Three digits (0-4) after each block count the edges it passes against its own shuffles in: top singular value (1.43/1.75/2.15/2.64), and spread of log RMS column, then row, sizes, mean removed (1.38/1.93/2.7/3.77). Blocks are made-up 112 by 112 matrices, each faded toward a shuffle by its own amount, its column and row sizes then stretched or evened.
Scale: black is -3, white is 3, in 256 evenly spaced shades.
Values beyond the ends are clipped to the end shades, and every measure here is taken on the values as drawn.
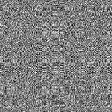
4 1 2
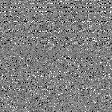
3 0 3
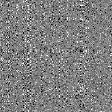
3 3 1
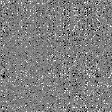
2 3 2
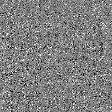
0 2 2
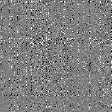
1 4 2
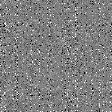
0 3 2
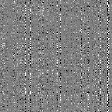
4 4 2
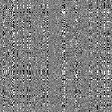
4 4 2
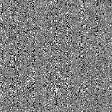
2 3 1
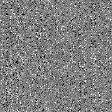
0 3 0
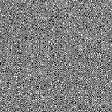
4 1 1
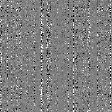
1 4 2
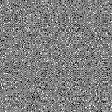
4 0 0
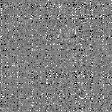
1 3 3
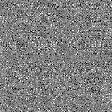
3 0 2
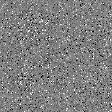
0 2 1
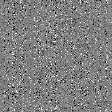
0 3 0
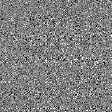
2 2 3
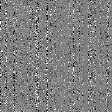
1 4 0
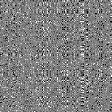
4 3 2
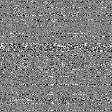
2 1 4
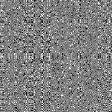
4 3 0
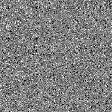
2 1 1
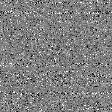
0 1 3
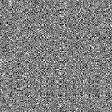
4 2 2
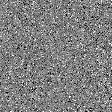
0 1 0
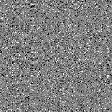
3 1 1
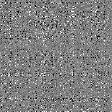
0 3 3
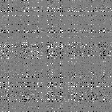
2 3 4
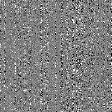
2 4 1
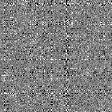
3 3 3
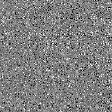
2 2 2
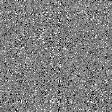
1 2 1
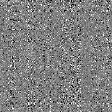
2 3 2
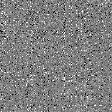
0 3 2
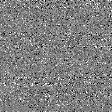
0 1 3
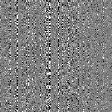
4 4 0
